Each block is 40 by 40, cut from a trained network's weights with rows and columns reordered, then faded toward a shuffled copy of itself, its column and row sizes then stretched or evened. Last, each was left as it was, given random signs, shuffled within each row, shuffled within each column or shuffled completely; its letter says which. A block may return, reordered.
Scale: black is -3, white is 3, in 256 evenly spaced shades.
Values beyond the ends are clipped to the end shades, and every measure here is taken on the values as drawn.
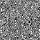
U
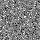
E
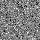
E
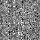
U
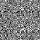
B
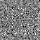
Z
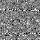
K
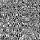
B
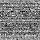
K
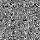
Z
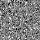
U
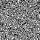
E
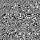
B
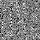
U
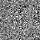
Z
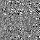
Z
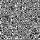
Z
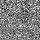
K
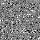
K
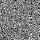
U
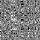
B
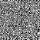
Z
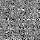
Z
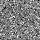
E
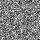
E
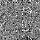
Z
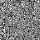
U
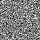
E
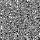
U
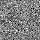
K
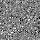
K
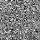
Z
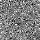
K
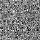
Z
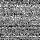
K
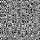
B
